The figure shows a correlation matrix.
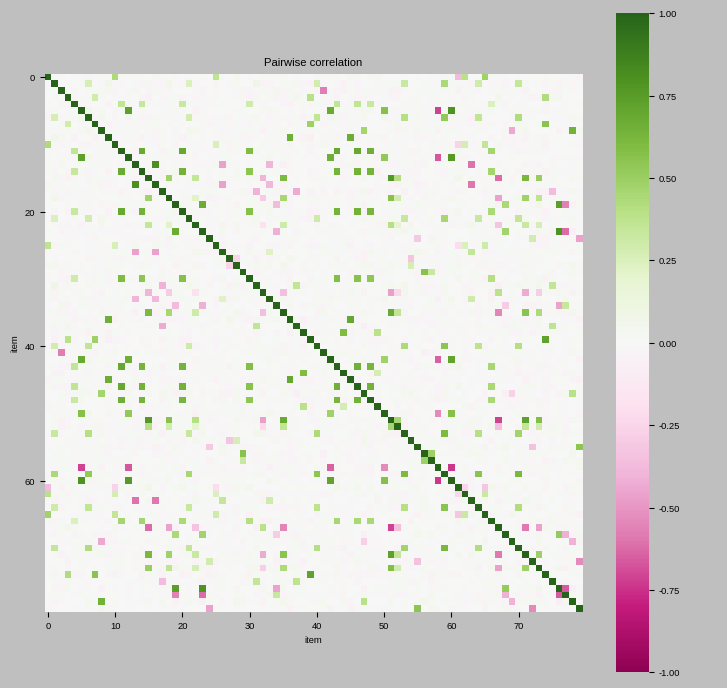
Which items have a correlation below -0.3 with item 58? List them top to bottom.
5, 12, 42, 50, 60
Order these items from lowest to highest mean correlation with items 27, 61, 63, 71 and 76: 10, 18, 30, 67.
67, 10, 30, 18
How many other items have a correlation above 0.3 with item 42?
4
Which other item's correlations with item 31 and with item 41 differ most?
2
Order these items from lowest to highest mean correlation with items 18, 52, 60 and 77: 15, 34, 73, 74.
74, 34, 73, 15
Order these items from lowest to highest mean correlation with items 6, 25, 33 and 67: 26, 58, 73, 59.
73, 58, 26, 59
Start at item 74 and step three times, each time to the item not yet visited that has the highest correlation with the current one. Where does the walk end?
3
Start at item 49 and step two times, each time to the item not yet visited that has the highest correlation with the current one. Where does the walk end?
44
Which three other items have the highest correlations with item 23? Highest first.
76, 19, 68
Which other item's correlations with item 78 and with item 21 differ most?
8
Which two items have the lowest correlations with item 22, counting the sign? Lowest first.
67, 32
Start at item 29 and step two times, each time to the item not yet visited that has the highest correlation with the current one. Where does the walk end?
57
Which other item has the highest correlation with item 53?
59
